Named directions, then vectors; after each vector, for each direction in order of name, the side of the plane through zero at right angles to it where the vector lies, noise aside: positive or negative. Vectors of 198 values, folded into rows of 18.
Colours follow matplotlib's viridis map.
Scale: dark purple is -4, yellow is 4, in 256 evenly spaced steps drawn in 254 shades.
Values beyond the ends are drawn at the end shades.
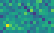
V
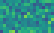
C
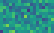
positive, positive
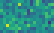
negative, positive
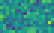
positive, negative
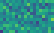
positive, positive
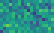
positive, positive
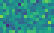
positive, negative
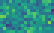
positive, negative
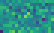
positive, positive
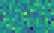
negative, positive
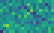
positive, positive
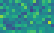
positive, negative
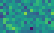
negative, positive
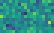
positive, negative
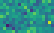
positive, negative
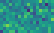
positive, positive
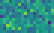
negative, positive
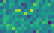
negative, positive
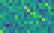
negative, negative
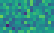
positive, negative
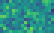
positive, negative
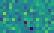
negative, positive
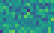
positive, positive
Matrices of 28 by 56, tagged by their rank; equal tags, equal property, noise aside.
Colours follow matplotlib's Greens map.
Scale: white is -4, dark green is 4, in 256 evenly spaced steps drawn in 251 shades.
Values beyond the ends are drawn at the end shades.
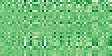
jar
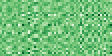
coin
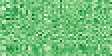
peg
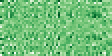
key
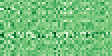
coin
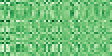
jar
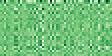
jar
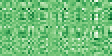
key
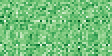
peg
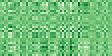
jar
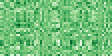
key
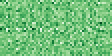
peg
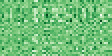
key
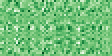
key
